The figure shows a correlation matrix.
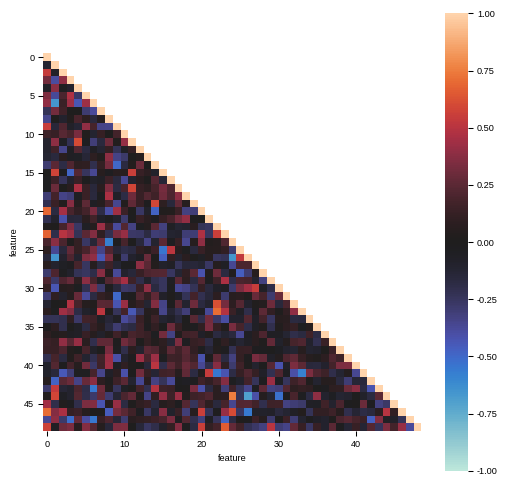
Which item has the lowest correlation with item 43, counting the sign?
6
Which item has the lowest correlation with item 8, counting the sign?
24
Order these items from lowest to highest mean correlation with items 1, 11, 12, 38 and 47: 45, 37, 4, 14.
45, 37, 14, 4
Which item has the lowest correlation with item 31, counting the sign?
9
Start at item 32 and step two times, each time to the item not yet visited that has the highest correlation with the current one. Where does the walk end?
33
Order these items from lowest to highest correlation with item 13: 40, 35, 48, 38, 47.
48, 40, 35, 47, 38
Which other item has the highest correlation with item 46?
0
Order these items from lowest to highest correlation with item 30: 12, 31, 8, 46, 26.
46, 8, 12, 31, 26
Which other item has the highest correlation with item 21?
41
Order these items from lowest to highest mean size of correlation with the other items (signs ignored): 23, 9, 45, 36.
36, 45, 9, 23
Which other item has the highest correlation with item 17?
11
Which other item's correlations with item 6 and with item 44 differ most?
1
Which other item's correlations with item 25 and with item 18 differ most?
15
